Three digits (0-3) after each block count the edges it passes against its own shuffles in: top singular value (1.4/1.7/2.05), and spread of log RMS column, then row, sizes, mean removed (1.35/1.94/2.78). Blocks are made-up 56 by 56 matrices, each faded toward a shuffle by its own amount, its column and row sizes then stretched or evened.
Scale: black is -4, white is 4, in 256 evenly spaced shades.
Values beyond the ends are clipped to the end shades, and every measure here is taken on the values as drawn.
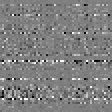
3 1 3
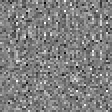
2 2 0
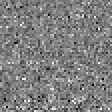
0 0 2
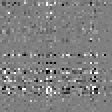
3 2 3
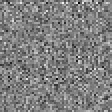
2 0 1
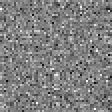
1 0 0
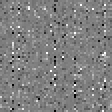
0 2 0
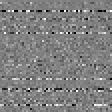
3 0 3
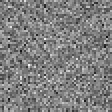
2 1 0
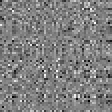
3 1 2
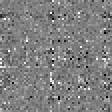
1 2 2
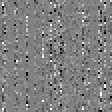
0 3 0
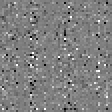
0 2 1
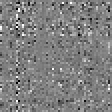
1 3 2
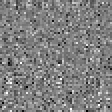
2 1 1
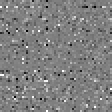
0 1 2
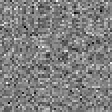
3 0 0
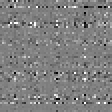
1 2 3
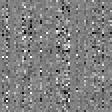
0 3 1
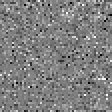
1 0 1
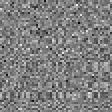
3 0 1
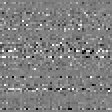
2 0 3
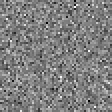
1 1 0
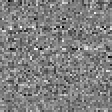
1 0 2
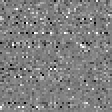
1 0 2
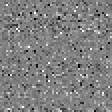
1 0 1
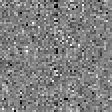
2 1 0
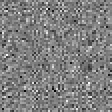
3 1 1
